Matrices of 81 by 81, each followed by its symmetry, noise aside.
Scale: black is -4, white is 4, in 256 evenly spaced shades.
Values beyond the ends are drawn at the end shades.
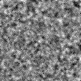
symmetric across the other diagonal.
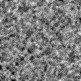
symmetric across the other diagonal.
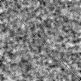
no symmetry.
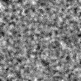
antisymmetric.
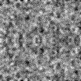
mirrored top to bottom.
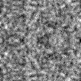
mirrored top to bottom.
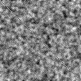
no symmetry.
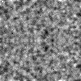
mirrored top to bottom.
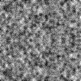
mirrored top to bottom.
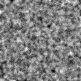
antisymmetric.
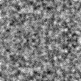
mirrored top to bottom.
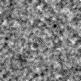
symmetric across the other diagonal.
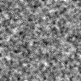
no symmetry.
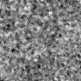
antisymmetric.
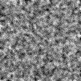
antisymmetric.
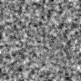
antisymmetric.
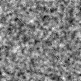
no symmetry.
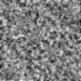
antisymmetric.
